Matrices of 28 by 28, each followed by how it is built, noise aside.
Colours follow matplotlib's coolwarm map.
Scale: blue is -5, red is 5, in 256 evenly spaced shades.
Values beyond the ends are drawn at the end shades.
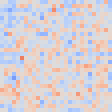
blocks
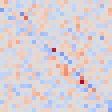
banded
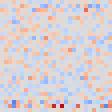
uneven rows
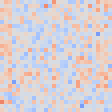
blocks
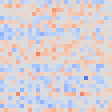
blocks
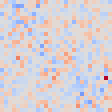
block diagonal
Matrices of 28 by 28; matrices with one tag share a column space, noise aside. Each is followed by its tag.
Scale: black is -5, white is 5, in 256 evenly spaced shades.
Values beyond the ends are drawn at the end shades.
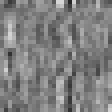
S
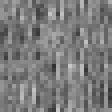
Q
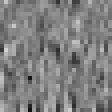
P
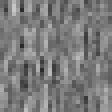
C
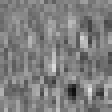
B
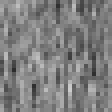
C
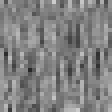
S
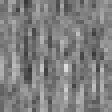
C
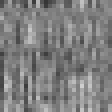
S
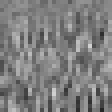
B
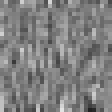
P
